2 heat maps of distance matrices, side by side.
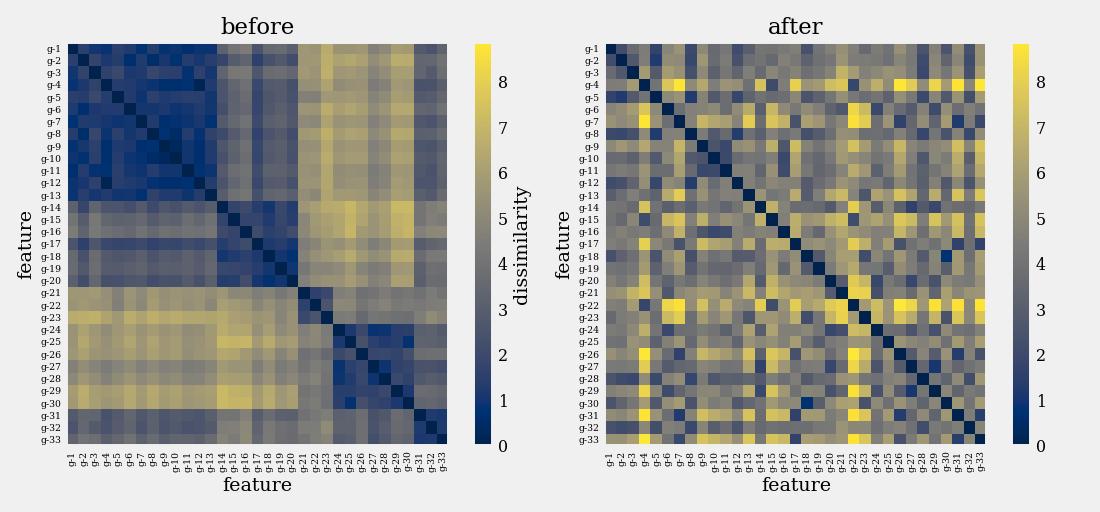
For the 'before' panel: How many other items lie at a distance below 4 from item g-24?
9
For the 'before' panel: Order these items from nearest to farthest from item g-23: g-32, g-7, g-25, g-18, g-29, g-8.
g-29, g-25, g-32, g-18, g-7, g-8
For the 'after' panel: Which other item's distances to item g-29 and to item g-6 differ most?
g-27
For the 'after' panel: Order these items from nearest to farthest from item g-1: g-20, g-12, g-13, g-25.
g-12, g-13, g-25, g-20
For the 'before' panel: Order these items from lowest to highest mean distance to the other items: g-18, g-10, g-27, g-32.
g-10, g-32, g-18, g-27
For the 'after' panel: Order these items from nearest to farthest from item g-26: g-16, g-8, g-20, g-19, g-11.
g-20, g-8, g-19, g-11, g-16
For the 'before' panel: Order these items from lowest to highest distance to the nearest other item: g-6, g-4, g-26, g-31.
g-4, g-6, g-31, g-26
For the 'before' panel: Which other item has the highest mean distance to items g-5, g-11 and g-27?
g-23
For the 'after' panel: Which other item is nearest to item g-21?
g-24
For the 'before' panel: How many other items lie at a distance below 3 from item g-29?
6
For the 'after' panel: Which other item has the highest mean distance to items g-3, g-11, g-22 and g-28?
g-33
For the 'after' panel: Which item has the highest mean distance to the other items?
g-22
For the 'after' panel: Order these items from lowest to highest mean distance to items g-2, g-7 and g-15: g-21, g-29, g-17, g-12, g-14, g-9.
g-12, g-17, g-14, g-29, g-21, g-9
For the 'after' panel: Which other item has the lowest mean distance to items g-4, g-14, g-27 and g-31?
g-29
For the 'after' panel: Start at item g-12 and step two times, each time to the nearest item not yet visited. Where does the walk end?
g-5
